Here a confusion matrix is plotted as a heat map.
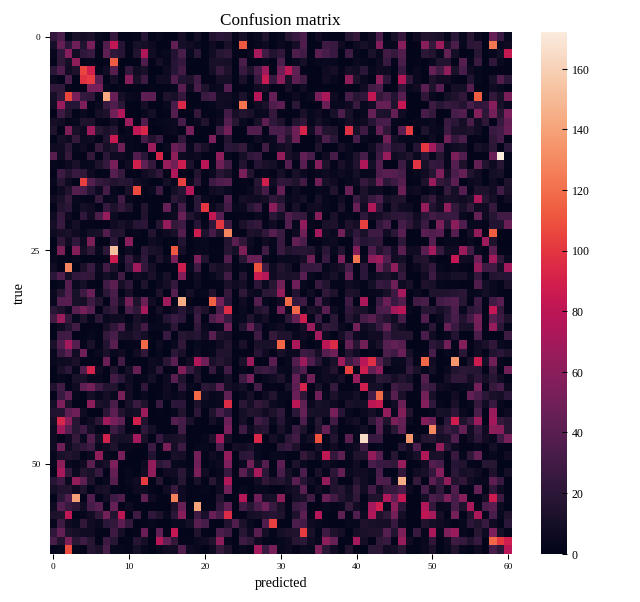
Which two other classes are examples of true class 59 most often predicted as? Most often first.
58, 60
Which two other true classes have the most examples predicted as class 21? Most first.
31, 12
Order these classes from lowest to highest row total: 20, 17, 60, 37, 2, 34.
37, 60, 34, 20, 2, 17
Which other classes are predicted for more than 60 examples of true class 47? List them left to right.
7, 11, 22, 27, 35, 41
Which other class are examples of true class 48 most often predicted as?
51
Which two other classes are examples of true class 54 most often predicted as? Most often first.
3, 16
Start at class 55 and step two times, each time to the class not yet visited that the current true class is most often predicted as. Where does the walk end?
56
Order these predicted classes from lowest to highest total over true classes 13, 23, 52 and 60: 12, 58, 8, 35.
8, 12, 35, 58
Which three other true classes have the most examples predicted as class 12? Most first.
36, 52, 11
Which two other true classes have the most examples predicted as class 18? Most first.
11, 39
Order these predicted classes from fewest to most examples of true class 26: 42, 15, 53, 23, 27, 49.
15, 49, 23, 27, 42, 53
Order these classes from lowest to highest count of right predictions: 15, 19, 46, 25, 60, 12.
19, 12, 46, 25, 15, 60
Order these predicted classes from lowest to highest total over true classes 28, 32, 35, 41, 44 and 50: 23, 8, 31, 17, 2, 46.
31, 2, 17, 8, 23, 46
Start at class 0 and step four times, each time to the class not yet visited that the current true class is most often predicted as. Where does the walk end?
25
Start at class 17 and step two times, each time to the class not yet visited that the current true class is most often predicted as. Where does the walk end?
5
